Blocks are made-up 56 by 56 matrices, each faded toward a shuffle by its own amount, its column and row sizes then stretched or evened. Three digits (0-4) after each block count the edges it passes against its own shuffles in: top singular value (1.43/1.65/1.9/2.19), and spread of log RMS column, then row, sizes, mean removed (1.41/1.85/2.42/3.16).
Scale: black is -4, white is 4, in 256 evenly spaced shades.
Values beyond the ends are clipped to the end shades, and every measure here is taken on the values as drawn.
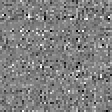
2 2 2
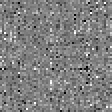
1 2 0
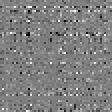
2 2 4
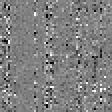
1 4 0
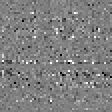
0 1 3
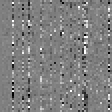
3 4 0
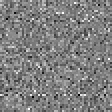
3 0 1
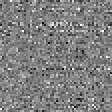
3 0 2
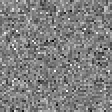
1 0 1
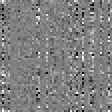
2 4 1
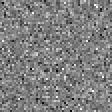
1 0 0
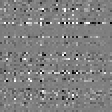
3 2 4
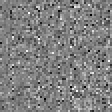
2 2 0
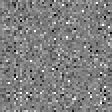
2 2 0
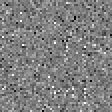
0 0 0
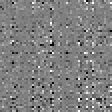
2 3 3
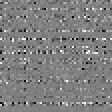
3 1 4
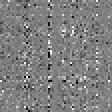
2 3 2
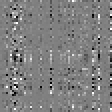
4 4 2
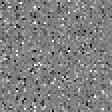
0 2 0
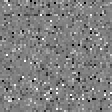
1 0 1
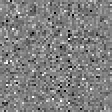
3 1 0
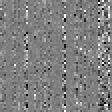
3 4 0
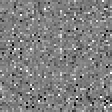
0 2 1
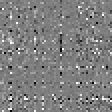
3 3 3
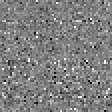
1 0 2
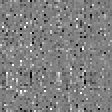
2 2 0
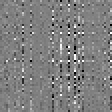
4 4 1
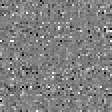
0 1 3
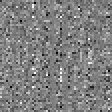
2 3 1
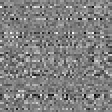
4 0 4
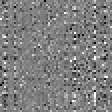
4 3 0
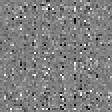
2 3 2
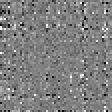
2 3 2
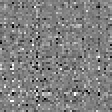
3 2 2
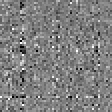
3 3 1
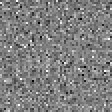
1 1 1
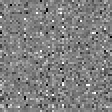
1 2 2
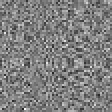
4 1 1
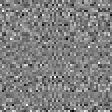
4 0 3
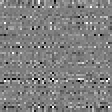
4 1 4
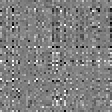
4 3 3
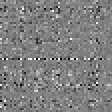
1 3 3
